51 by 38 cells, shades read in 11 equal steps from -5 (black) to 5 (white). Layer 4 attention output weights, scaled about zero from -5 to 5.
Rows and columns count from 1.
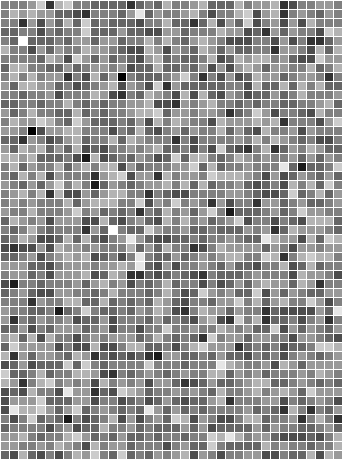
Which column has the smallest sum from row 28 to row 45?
21
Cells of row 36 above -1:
21
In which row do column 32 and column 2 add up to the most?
19
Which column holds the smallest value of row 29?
32
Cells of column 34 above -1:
29
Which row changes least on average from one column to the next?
12
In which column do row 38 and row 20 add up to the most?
24
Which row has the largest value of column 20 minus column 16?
47
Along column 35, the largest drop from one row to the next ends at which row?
35
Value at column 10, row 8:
0
